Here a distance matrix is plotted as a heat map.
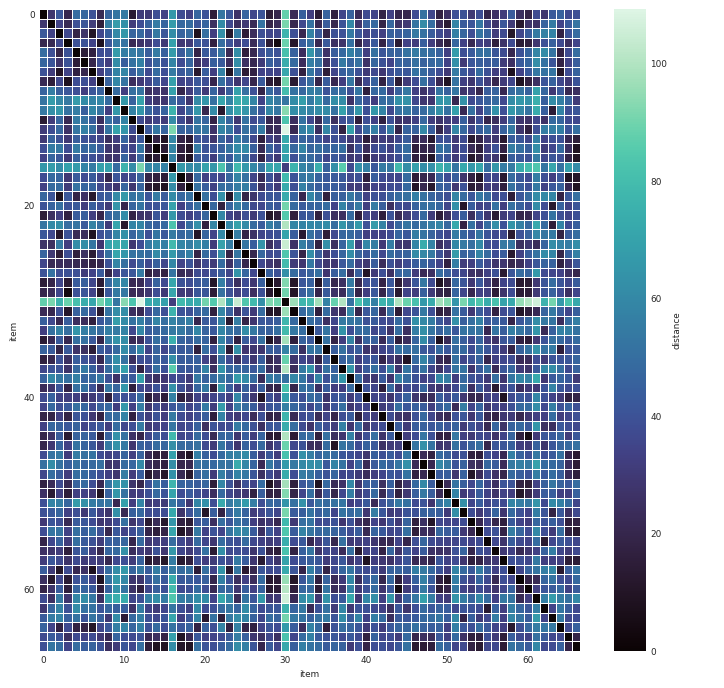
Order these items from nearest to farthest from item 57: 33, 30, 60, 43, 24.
43, 60, 33, 24, 30
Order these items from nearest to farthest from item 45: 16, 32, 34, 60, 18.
34, 60, 32, 18, 16
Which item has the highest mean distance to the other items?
30
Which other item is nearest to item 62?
55
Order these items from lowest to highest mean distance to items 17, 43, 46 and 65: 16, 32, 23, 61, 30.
23, 32, 61, 16, 30
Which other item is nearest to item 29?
3
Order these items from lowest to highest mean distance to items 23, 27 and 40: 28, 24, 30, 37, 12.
28, 37, 12, 24, 30
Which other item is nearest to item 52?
20
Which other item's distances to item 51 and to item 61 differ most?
9
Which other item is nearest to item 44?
60
